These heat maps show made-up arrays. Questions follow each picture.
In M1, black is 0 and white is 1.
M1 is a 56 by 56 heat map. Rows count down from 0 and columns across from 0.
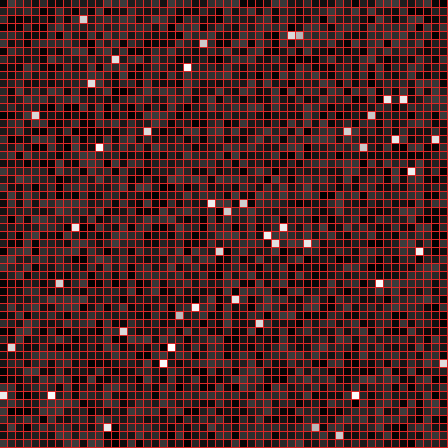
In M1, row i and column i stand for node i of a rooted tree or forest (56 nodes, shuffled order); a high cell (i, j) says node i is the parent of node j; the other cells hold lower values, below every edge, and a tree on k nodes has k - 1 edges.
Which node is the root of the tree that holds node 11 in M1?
2
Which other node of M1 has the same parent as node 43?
18
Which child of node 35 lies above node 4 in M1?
7
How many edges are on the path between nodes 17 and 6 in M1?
2
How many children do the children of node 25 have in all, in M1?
3
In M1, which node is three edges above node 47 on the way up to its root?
26
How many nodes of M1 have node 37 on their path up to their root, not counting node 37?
2
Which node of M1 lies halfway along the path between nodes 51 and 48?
16
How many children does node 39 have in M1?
1
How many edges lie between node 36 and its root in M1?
8
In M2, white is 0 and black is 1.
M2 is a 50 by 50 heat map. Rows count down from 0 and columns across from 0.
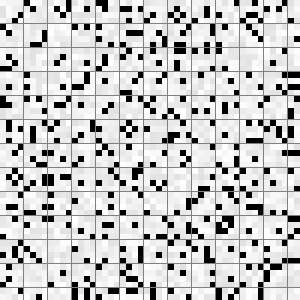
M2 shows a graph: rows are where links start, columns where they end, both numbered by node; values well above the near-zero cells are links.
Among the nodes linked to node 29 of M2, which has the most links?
node 1
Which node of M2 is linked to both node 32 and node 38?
node 41
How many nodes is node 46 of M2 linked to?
6
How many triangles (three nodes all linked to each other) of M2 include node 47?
4
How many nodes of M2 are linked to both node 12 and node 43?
5
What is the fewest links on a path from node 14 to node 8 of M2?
3
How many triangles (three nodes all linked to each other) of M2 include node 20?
7
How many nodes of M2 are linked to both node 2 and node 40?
3
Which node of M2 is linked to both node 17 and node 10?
node 9
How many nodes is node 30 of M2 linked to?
11
